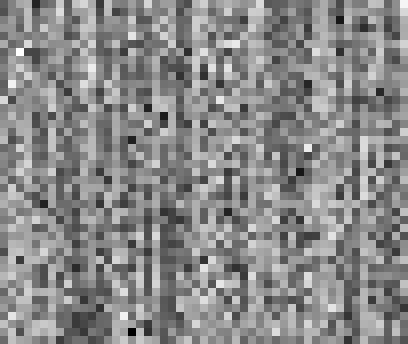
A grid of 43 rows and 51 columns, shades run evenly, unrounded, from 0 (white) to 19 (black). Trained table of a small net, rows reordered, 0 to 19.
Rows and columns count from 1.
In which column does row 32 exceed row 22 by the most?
19
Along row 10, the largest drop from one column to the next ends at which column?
27
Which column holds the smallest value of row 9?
12
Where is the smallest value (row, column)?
7, 3
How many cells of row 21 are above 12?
5
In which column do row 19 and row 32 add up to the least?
39
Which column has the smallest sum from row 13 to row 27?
46
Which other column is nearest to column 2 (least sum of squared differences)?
34
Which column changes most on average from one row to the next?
29
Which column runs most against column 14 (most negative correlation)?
13
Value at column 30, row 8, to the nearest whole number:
11
